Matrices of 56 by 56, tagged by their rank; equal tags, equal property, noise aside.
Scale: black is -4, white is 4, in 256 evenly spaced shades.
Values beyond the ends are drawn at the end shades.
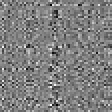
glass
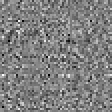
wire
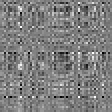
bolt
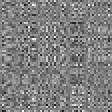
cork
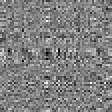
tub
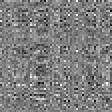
glass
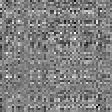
glass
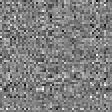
tub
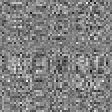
glass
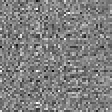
wire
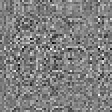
glass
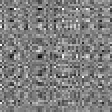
cork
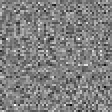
tub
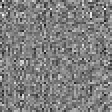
wire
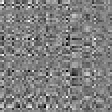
cork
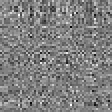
tub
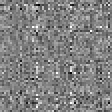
glass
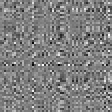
cork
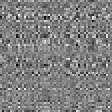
cork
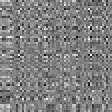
bolt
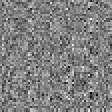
tub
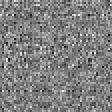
tub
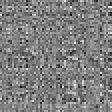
tub
